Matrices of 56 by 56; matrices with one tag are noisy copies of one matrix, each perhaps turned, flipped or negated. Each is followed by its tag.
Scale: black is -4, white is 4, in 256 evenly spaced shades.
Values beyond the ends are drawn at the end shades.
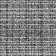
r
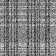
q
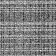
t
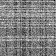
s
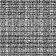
r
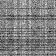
s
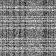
q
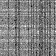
s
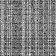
t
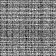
r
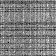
t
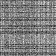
t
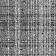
s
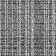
t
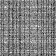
r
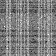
q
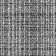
r
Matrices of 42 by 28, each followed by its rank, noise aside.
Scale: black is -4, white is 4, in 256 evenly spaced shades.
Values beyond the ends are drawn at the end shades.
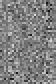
seven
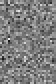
seven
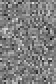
seven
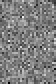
seven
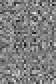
five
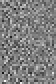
seven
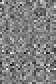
five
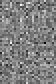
five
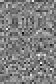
six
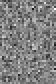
eight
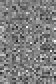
seven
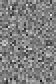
seven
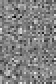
six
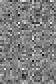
five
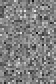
seven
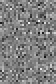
six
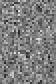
seven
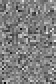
eight
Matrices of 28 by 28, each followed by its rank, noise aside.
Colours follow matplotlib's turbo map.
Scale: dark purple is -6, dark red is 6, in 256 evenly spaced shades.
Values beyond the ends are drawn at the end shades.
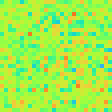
eight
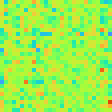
six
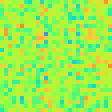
eight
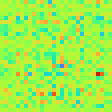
four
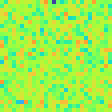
eight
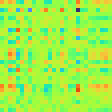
two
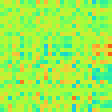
three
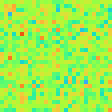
eight
